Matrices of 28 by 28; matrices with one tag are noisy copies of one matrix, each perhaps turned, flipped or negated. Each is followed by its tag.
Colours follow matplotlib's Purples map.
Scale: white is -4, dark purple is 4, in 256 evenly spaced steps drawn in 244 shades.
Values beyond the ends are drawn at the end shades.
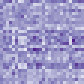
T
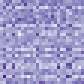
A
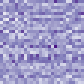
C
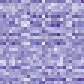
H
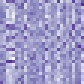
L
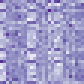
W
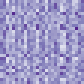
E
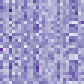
L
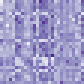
T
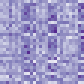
W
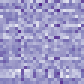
L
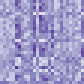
T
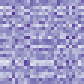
E
